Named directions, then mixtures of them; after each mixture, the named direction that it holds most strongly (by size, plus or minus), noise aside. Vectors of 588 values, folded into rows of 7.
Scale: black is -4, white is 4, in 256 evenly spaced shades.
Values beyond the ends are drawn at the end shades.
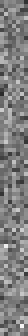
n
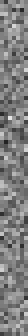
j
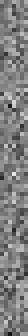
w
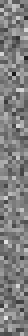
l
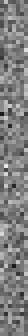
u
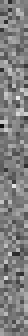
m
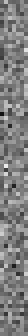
u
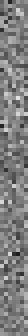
m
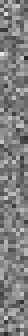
l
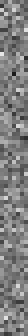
l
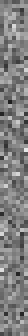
j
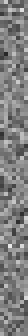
j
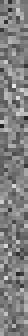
m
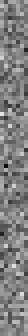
u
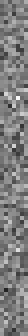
w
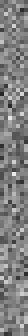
n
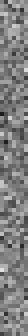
j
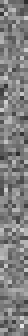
n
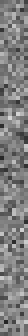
j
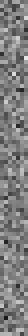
l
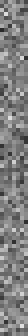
n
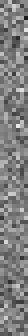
l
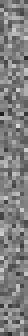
u
